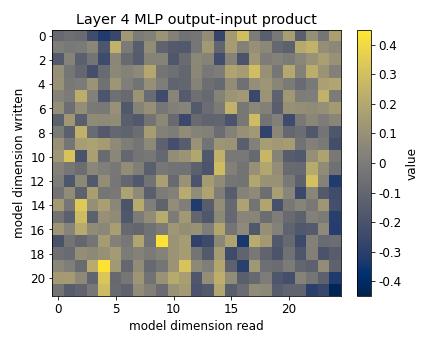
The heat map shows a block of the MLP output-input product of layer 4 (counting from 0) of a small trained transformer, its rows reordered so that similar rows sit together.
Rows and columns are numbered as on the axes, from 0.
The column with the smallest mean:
24
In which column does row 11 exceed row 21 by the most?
22
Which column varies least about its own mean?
8
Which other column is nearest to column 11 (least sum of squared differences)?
10
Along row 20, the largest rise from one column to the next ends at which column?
4
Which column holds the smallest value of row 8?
18
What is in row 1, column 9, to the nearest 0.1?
-0.1
